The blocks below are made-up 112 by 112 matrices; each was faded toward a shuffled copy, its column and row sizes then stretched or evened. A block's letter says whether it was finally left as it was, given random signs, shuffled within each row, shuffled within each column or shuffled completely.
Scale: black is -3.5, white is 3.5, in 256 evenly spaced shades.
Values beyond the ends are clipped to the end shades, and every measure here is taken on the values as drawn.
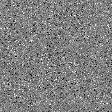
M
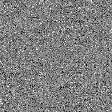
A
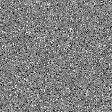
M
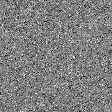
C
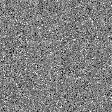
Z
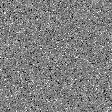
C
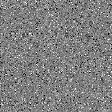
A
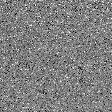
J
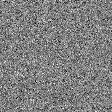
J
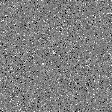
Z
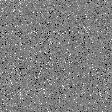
M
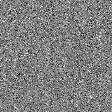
M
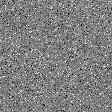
C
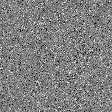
Z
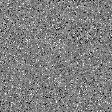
M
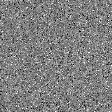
M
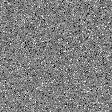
C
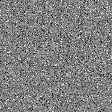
M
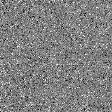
M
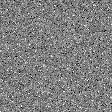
C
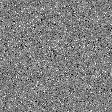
J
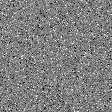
C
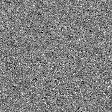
J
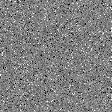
Z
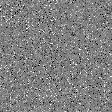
Z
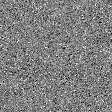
C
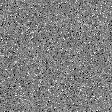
J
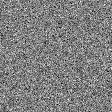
C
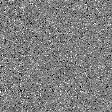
M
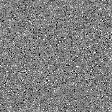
A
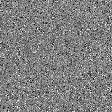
A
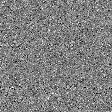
J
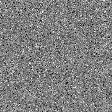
Z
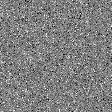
Z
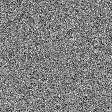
C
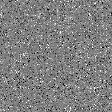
A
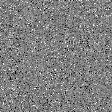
A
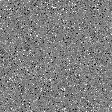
J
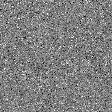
J
